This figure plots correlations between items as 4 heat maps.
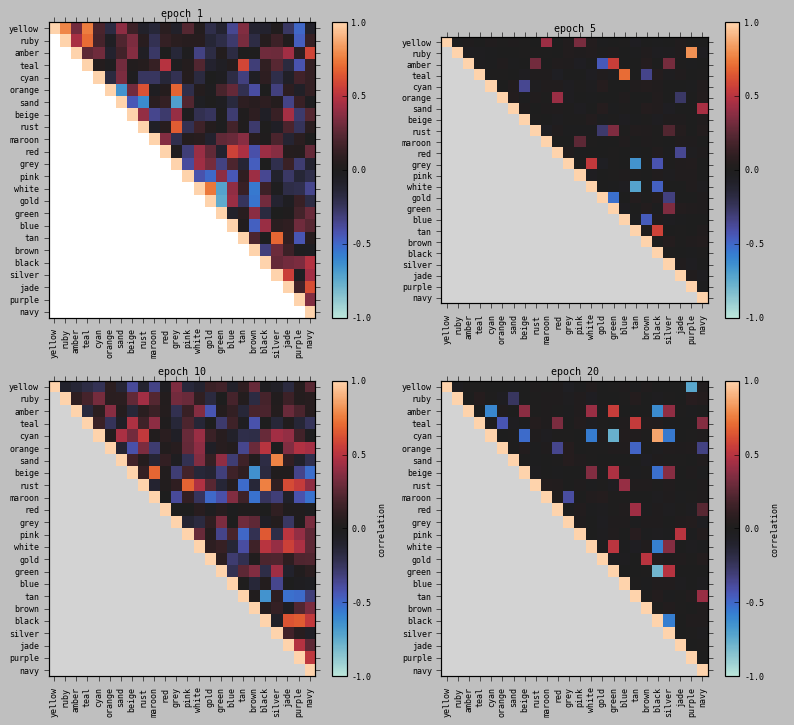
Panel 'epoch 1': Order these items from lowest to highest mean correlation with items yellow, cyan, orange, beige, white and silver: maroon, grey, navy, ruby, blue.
maroon, blue, navy, grey, ruby
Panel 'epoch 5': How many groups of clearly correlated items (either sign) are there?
8
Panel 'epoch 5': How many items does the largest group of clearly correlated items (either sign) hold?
5
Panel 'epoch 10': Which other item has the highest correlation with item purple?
black
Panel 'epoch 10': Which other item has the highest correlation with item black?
rust
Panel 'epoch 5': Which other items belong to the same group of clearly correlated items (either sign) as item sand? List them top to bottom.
navy
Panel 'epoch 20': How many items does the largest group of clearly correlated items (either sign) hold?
7
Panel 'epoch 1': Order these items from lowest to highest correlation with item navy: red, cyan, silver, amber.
cyan, red, silver, amber
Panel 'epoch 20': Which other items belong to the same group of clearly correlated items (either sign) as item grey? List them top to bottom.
maroon
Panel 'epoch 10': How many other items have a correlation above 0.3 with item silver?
4
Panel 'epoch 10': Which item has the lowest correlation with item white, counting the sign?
tan
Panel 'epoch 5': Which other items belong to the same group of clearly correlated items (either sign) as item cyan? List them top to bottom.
beige
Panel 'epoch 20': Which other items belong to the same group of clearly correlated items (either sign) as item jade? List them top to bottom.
pink
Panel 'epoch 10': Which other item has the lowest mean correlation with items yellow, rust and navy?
maroon
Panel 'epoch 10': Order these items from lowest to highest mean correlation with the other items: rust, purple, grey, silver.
grey, silver, purple, rust
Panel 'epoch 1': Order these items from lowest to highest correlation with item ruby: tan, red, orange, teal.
orange, red, tan, teal
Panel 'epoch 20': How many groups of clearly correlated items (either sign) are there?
8
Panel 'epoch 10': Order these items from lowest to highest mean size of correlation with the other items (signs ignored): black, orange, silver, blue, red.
red, blue, silver, orange, black
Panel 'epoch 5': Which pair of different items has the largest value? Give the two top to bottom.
ruby, purple
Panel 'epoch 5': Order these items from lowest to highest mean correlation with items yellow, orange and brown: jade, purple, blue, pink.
blue, jade, purple, pink
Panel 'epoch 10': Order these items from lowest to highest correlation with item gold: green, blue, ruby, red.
blue, ruby, red, green
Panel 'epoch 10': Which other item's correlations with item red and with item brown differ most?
beige
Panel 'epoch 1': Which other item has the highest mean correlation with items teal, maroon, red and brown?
tan
